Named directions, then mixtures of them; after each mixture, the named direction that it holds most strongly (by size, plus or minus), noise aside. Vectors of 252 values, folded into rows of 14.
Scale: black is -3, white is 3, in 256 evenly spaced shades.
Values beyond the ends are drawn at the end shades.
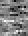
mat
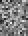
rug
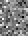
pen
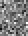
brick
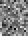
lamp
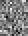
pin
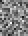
rug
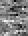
mat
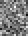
lamp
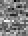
mat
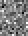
brick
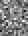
rug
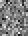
pin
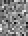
brick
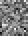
lamp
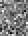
brick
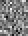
pin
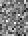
brick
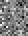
pen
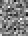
lamp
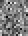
pin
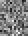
pin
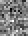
pin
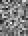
rug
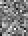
lamp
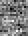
mat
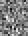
pin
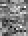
mat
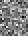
pen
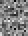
lamp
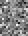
pen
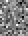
pen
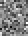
lamp
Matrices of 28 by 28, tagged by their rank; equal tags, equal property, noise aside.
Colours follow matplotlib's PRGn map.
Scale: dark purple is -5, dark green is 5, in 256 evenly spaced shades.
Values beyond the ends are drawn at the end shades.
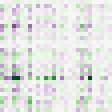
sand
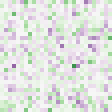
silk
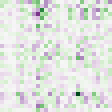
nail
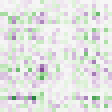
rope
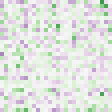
silk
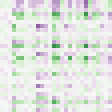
sand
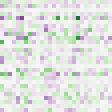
nail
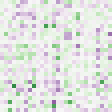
silk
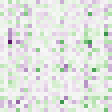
nail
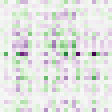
sand
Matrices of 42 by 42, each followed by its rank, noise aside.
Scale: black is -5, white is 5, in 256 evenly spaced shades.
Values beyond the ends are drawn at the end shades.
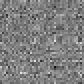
six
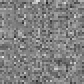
eight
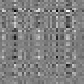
two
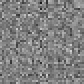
eight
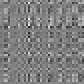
two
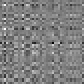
two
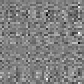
four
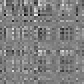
two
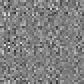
six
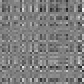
two
